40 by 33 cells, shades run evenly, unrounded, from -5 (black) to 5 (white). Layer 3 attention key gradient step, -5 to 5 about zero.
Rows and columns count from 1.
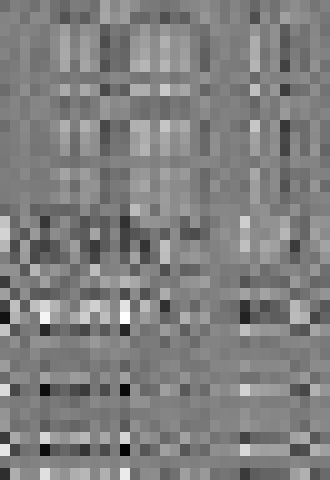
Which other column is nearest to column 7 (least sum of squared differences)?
16
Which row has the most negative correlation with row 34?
32
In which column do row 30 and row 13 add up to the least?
29
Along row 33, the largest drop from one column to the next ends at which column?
2
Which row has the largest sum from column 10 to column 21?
27
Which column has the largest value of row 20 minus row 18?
1
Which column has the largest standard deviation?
13
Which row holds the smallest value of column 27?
26
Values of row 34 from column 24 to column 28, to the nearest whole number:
0 0 0 0 0
